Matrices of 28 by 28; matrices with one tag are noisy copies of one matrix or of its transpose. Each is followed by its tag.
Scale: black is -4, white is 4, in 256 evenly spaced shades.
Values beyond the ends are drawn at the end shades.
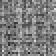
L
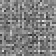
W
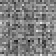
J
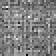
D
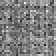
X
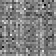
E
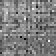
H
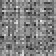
E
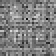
D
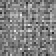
D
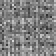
J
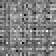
D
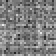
X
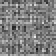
E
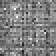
D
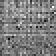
H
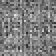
D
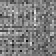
H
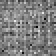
D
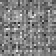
D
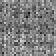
J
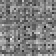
X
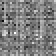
E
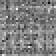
X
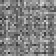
X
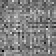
D
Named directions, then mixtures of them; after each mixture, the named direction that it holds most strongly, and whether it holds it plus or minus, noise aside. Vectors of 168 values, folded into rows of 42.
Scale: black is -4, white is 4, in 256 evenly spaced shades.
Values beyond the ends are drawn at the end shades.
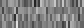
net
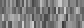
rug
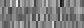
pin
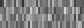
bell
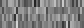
net, plus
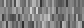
rug, minus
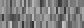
rug, minus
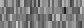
bell, minus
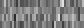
pin, minus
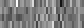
pin, plus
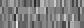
net, plus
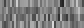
pin, plus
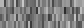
bell, minus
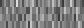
bell, plus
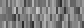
rug, minus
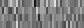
net, plus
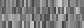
rug, plus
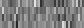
net, minus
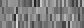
net, plus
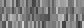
rug, plus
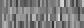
pin, minus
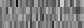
pin, minus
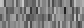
bell, minus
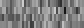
rug, minus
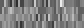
pin, minus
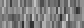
rug, minus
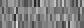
net, plus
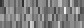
bell, plus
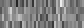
pin, minus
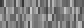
bell, plus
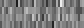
pin, minus
